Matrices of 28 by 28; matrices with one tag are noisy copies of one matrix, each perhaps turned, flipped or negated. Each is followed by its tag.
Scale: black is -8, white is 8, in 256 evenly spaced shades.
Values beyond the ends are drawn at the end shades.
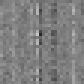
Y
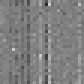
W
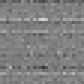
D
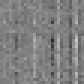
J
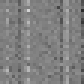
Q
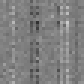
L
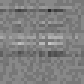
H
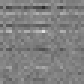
J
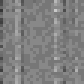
Q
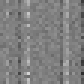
Q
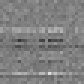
H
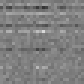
J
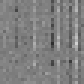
J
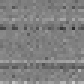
Q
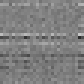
W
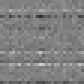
D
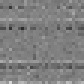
Q
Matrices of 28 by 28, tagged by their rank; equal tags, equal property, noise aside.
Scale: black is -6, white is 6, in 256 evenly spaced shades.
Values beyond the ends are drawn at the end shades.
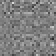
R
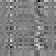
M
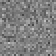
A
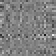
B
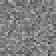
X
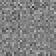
A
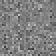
X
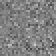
X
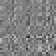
B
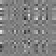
M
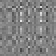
M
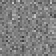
X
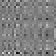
M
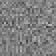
X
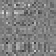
B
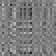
M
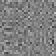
A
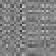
M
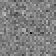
A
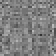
B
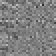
A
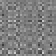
M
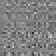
R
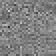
X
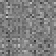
R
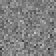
X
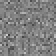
X
